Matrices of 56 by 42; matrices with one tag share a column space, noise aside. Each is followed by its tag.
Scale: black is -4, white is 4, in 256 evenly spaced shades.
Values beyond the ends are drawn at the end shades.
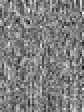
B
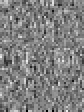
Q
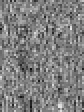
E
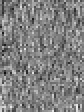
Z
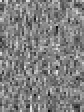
Z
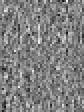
E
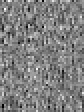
E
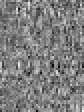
Z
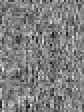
E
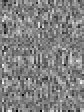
Q
